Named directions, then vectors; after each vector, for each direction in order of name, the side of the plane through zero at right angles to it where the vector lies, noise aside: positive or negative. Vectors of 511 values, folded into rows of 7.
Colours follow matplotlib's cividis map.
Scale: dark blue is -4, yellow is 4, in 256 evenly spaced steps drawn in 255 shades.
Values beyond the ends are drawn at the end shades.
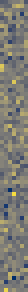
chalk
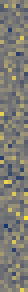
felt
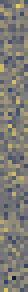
positive, negative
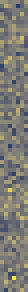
negative, positive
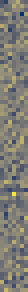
positive, positive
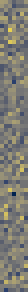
negative, negative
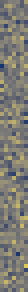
negative, positive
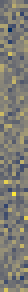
positive, positive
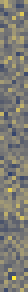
negative, positive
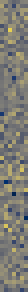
negative, negative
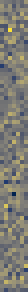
negative, negative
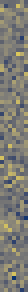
positive, negative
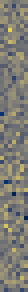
negative, negative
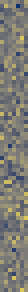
negative, positive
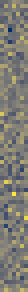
positive, positive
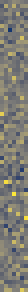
positive, positive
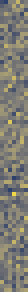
positive, positive
